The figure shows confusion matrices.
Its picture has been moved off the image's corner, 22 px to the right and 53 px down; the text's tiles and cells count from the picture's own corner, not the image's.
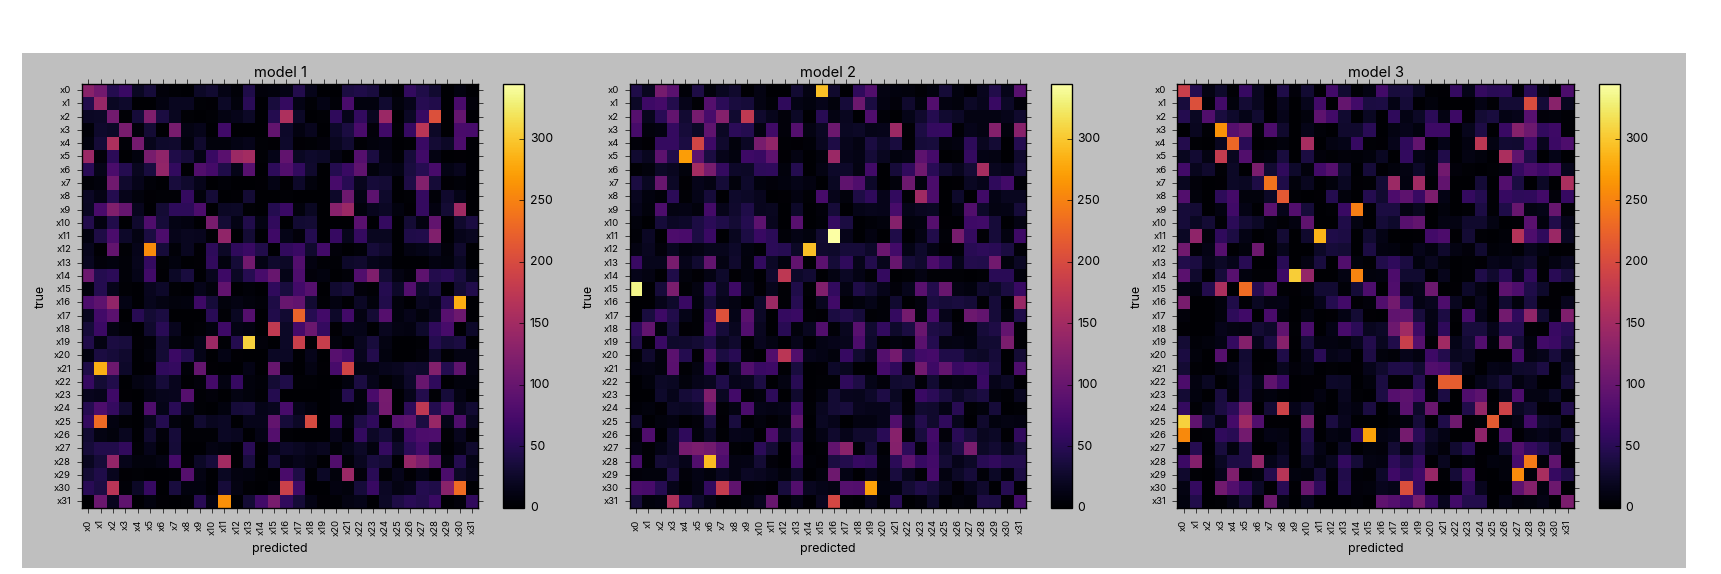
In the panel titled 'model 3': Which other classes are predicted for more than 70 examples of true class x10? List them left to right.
x18, x19, x28
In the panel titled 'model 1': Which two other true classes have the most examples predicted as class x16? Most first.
x30, x2
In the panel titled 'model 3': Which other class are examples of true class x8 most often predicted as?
x20
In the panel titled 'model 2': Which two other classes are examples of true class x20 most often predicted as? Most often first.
x12, x21
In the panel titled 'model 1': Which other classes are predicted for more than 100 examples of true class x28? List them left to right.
x2, x11, x26, x27
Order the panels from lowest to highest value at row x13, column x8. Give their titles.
model 1, model 2, model 3
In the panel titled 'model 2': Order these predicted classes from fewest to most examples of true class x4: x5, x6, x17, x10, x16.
x17, x16, x6, x10, x5
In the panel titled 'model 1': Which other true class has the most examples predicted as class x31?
x3
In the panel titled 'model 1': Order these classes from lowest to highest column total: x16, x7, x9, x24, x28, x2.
x9, x7, x24, x16, x28, x2
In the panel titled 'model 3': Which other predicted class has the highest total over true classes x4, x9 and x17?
x14
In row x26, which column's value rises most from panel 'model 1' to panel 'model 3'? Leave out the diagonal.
x0
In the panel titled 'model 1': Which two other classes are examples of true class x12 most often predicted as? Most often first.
x5, x2
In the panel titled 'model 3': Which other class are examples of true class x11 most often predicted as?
x27
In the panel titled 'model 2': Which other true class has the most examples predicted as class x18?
x1
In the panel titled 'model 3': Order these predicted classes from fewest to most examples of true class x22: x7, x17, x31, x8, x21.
x17, x31, x8, x7, x21
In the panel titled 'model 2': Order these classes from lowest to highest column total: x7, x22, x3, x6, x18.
x22, x18, x7, x3, x6
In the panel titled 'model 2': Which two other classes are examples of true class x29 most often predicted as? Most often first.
x16, x24
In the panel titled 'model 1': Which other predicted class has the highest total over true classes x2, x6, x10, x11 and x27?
x28
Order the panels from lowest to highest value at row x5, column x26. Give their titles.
model 2, model 1, model 3
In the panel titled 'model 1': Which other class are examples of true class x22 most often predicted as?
x27
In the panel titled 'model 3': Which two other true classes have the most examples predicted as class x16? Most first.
x31, x0
